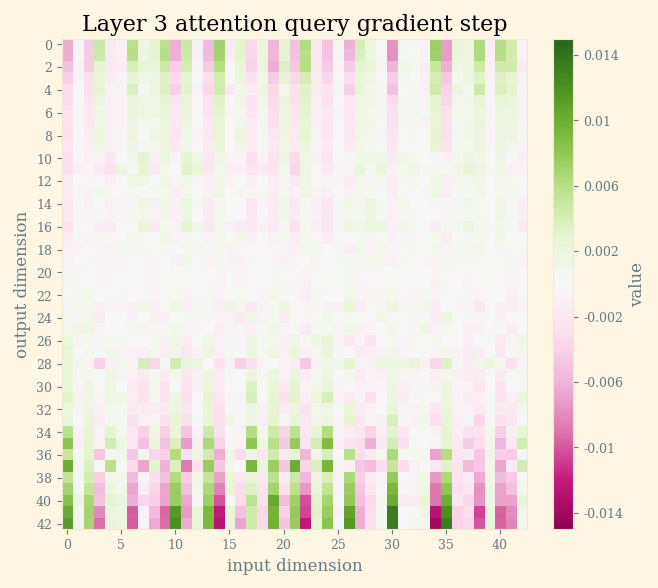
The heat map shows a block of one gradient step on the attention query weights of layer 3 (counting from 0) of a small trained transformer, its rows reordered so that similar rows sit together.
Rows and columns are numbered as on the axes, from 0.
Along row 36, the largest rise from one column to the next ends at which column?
35
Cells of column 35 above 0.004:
6
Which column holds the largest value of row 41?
30
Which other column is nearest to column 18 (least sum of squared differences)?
8
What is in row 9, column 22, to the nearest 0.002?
0.002
